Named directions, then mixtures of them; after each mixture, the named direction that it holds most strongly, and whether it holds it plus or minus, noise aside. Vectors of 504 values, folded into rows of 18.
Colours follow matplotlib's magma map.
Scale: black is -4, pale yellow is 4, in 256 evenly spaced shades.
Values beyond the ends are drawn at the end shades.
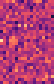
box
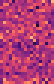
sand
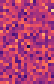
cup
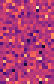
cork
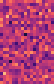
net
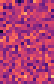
cup, minus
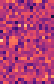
box, plus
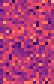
sand, plus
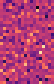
cork, minus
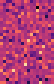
cork, minus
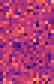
sand, plus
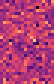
sand, plus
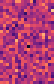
cup, plus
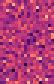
cork, plus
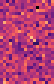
sand, plus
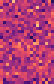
sand, minus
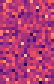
cork, plus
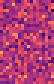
cup, minus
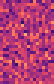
cup, minus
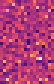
cork, plus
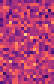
net, minus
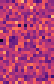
box, minus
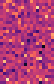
cork, plus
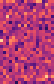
box, plus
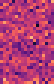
sand, plus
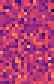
cup, minus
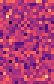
net, plus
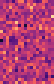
box, minus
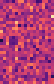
box, minus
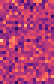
box, plus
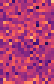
sand, plus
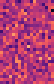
cup, minus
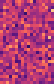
cup, plus
